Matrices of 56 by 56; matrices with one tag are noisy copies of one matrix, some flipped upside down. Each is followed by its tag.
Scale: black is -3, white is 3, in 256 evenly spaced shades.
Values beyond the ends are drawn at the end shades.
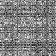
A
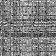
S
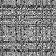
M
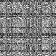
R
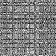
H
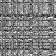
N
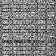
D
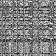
N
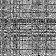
S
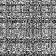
R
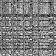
N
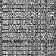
D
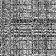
S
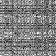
A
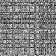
H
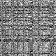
N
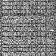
D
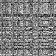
N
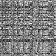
N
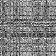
S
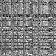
N
